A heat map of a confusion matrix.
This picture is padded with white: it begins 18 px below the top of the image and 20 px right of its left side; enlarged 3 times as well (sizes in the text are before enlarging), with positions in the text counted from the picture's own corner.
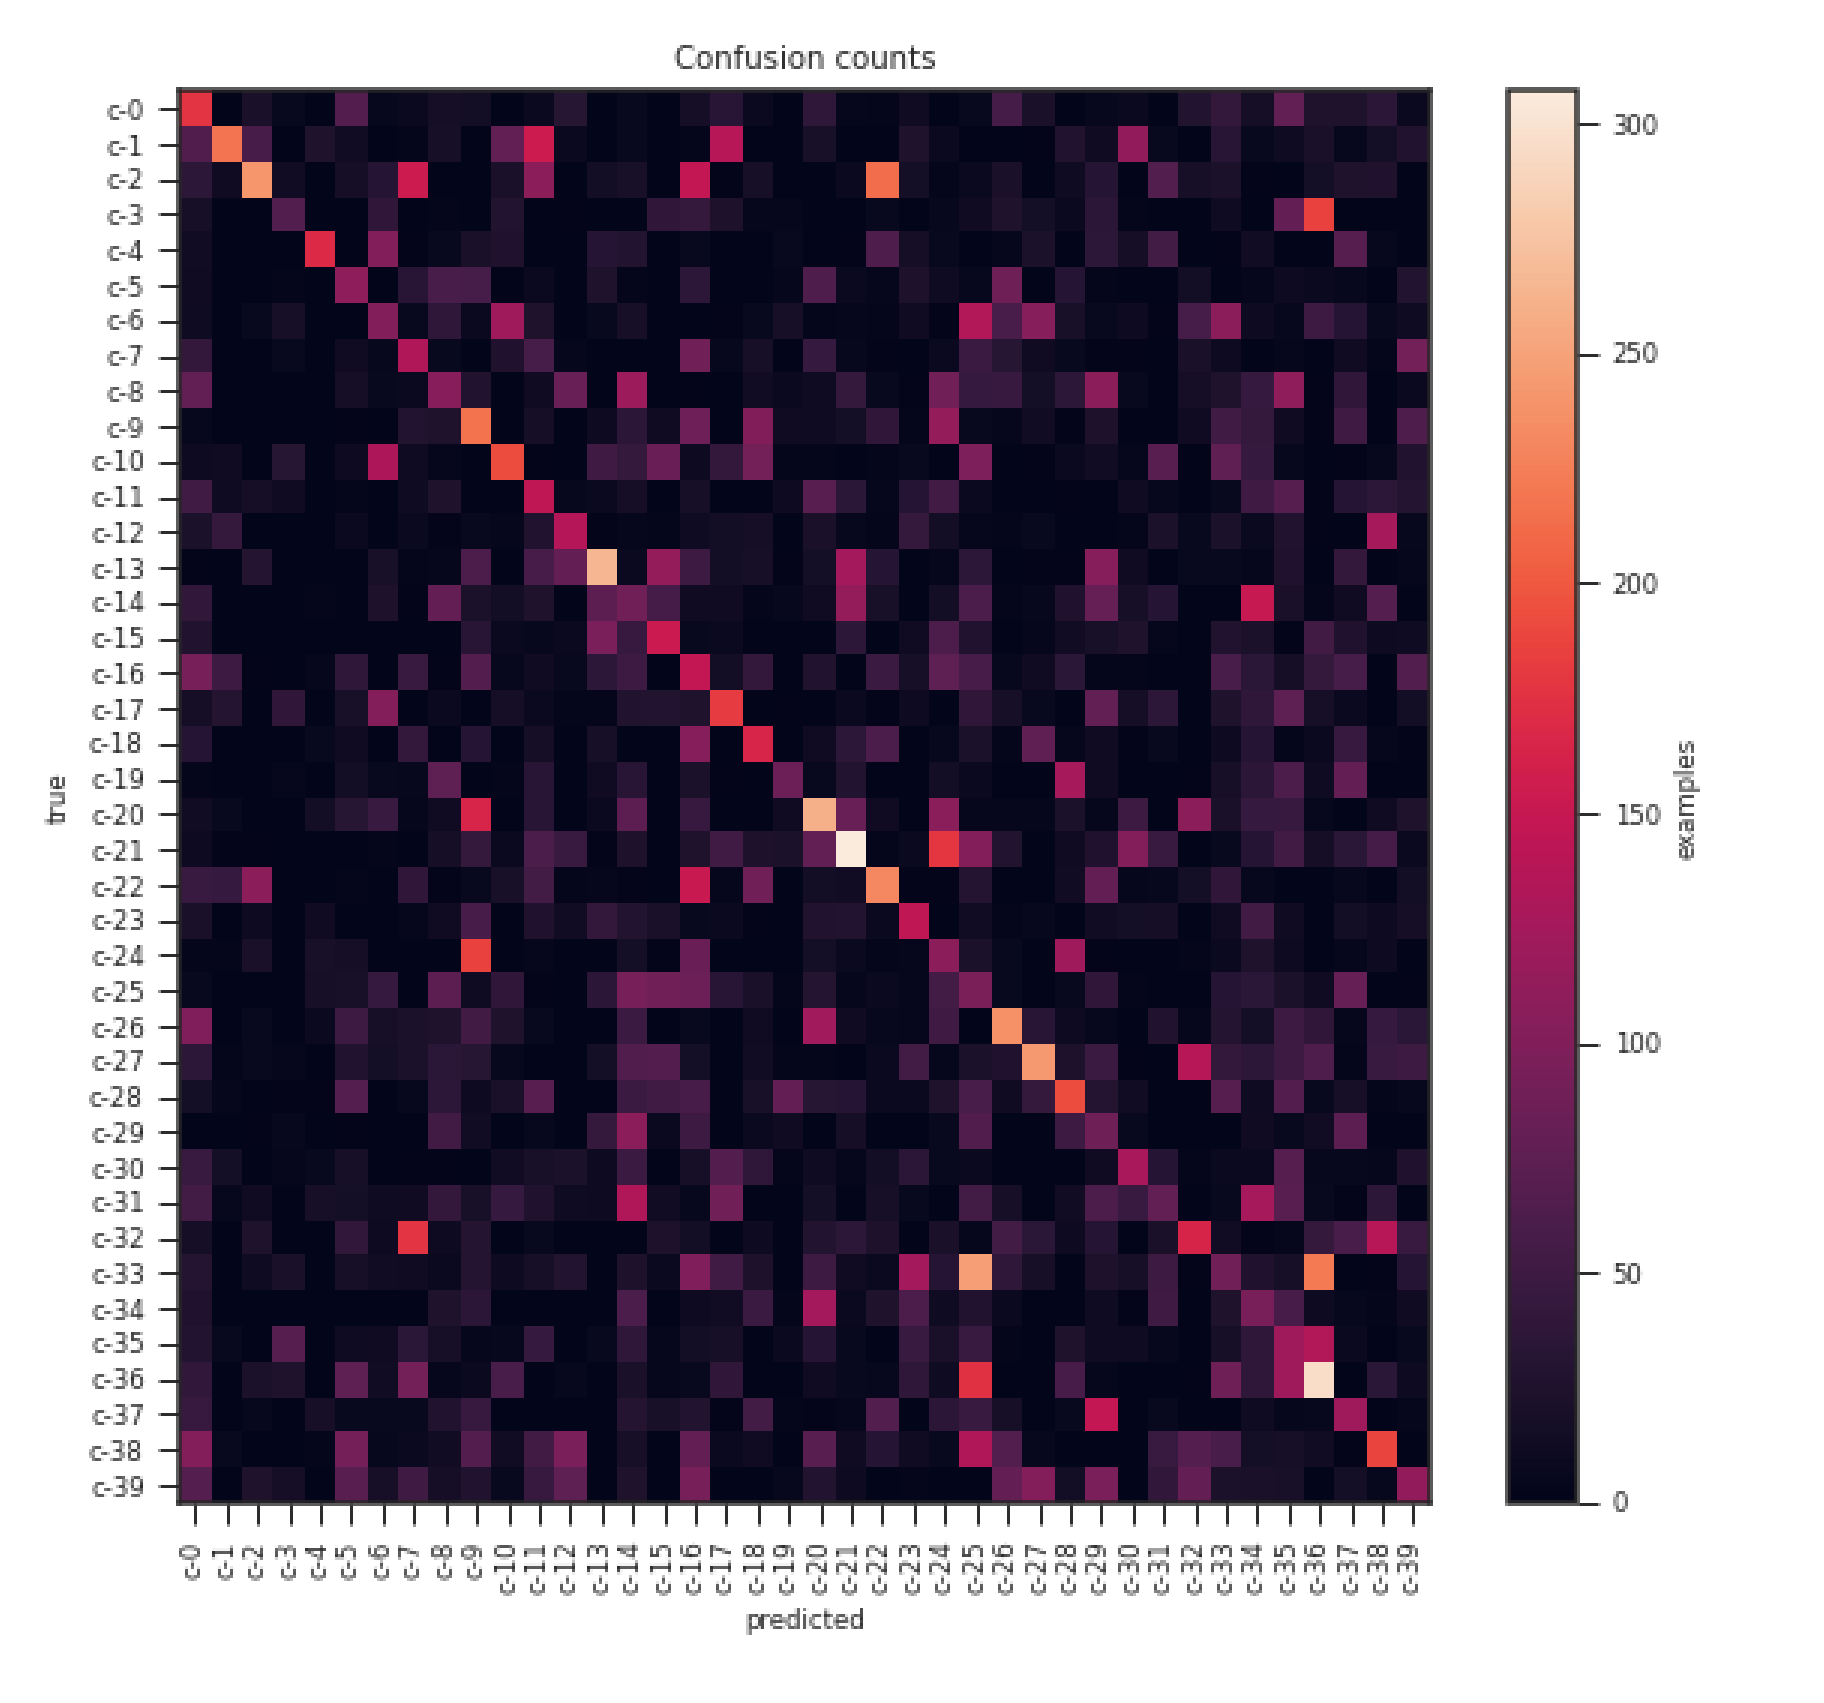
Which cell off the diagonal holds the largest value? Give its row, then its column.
c-33, c-25
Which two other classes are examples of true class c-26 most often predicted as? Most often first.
c-20, c-0
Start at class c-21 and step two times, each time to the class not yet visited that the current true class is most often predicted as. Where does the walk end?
c-9
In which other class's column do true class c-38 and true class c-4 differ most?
c-25
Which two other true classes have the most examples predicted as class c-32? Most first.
c-27, c-20
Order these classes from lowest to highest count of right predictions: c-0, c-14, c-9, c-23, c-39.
c-14, c-39, c-23, c-0, c-9
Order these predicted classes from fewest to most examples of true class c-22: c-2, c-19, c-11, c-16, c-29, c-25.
c-19, c-25, c-11, c-29, c-2, c-16
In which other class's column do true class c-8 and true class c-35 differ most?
c-36
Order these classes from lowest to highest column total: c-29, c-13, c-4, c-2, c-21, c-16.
c-4, c-2, c-13, c-21, c-29, c-16
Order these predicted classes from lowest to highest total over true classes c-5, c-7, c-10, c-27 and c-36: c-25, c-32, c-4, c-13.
c-4, c-13, c-32, c-25
